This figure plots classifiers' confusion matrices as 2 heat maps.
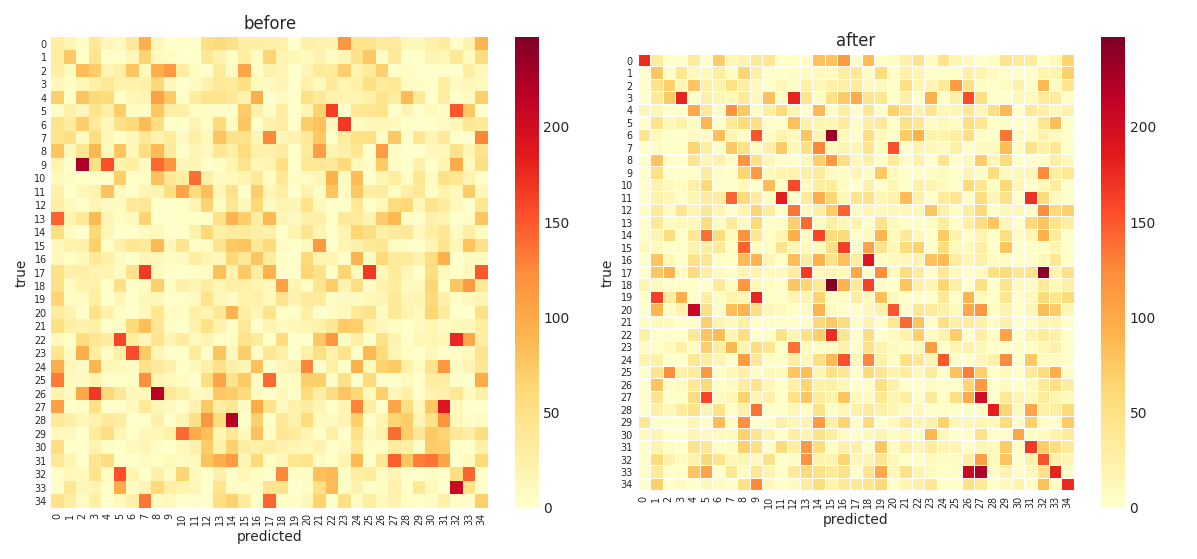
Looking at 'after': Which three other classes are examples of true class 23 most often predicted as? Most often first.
12, 7, 5
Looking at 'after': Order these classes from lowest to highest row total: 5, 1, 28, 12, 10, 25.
1, 10, 5, 28, 12, 25
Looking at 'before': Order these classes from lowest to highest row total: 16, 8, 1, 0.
1, 16, 0, 8
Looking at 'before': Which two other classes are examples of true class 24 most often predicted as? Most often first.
20, 31
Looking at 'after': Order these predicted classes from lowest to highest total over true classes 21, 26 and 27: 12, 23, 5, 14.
23, 12, 14, 5
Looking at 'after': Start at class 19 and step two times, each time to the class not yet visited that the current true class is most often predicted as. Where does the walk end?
32
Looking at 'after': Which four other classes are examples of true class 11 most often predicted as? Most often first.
31, 7, 14, 21
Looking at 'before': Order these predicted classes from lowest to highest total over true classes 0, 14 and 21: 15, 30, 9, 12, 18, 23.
9, 18, 30, 15, 12, 23
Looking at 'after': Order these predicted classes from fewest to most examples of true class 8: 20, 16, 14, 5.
5, 20, 16, 14
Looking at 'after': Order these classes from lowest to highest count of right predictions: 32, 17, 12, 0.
17, 12, 32, 0
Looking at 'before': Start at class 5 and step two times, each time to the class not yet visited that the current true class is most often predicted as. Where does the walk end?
32
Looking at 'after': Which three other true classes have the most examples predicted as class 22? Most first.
6, 21, 15
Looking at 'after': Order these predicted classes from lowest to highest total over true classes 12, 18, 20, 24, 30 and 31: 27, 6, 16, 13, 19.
6, 19, 13, 27, 16
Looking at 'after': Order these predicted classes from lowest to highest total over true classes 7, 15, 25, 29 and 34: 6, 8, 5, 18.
6, 5, 18, 8
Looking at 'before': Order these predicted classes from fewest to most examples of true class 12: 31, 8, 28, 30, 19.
8, 19, 31, 30, 28
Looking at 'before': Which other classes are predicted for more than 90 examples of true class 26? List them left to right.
2, 3, 8
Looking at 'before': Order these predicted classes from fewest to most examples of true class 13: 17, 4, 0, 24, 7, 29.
29, 4, 24, 7, 17, 0
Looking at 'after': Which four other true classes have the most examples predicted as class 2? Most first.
25, 17, 3, 14
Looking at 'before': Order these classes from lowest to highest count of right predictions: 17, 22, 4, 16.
4, 16, 17, 22
